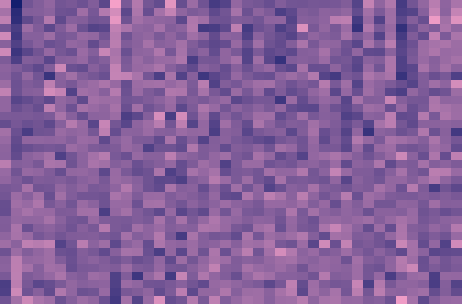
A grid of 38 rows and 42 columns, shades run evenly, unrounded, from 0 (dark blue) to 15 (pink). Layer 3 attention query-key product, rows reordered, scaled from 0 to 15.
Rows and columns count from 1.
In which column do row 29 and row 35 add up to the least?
36
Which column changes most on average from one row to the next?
17
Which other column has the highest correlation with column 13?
16
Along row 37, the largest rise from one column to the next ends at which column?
2
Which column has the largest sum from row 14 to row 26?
40
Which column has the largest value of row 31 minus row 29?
3
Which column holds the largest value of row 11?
42
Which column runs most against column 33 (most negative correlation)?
11
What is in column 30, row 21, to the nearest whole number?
7
